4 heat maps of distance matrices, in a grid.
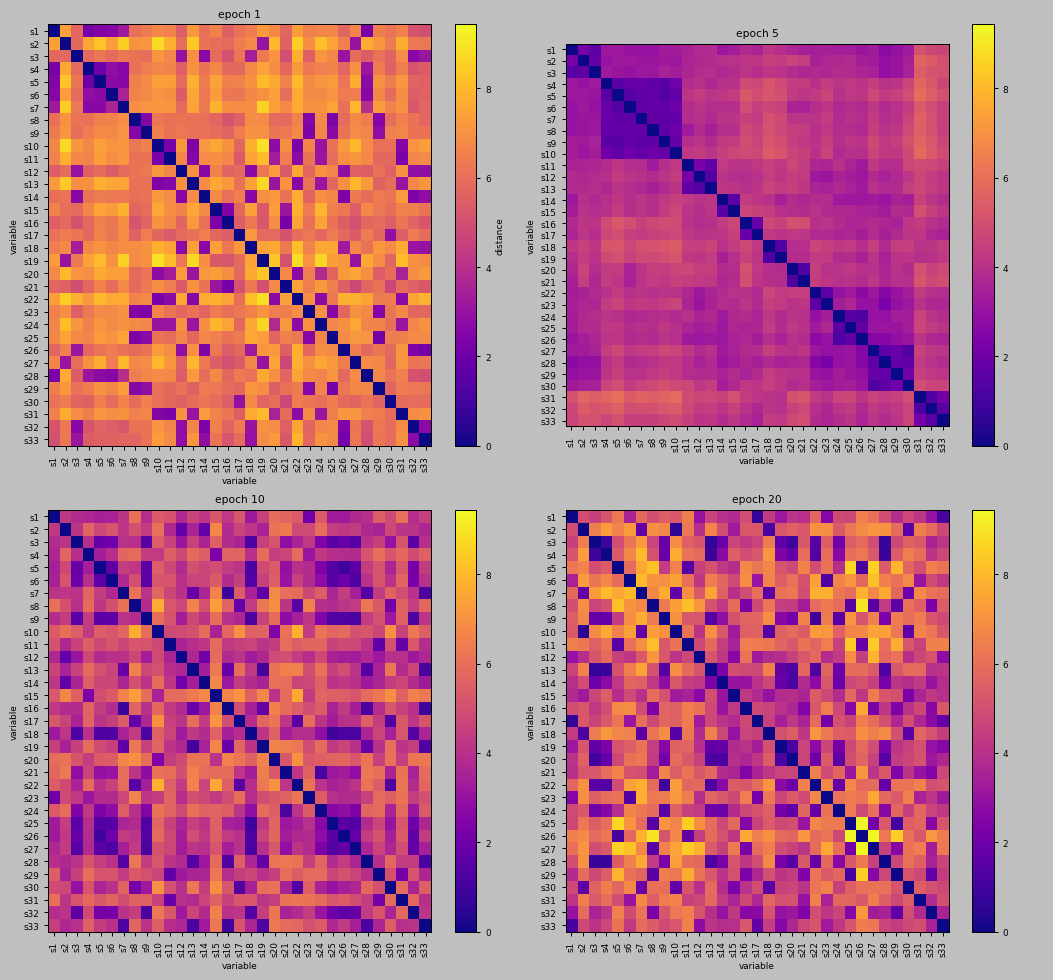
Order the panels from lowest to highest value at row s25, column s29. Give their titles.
epoch 20, epoch 1, epoch 5, epoch 10
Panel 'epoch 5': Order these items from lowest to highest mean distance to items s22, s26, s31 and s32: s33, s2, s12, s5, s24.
s33, s24, s12, s2, s5
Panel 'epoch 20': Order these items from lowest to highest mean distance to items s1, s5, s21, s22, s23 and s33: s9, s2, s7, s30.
s9, s30, s2, s7
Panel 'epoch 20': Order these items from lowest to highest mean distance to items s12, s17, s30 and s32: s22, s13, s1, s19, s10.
s1, s19, s10, s13, s22
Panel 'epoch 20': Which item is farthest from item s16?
s26
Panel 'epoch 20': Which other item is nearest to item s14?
s20
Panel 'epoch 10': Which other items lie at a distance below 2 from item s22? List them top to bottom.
s8, s17, s30
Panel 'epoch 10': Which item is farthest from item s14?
s15
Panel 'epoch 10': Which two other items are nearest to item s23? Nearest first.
s1, s4
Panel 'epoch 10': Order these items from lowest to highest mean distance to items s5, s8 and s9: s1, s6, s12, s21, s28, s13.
s6, s21, s12, s1, s28, s13
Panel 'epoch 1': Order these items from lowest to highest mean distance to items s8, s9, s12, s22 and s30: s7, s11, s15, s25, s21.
s25, s11, s21, s15, s7
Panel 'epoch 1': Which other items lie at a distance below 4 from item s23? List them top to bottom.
s8, s9, s25, s29
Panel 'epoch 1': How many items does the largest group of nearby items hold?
7
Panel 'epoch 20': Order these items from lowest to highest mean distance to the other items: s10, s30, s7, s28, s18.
s28, s30, s18, s10, s7
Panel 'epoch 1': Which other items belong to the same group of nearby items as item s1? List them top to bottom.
s4, s5, s6, s7, s28
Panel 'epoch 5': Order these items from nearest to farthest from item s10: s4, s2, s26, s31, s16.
s4, s2, s26, s16, s31
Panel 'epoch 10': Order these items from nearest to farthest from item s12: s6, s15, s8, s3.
s3, s6, s8, s15
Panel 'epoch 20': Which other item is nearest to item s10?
s2
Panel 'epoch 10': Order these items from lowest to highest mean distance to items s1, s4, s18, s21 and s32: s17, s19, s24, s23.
s24, s23, s17, s19
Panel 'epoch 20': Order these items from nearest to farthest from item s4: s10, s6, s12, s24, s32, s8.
s24, s32, s8, s12, s6, s10
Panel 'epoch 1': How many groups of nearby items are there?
7
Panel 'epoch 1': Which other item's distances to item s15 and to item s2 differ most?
s16
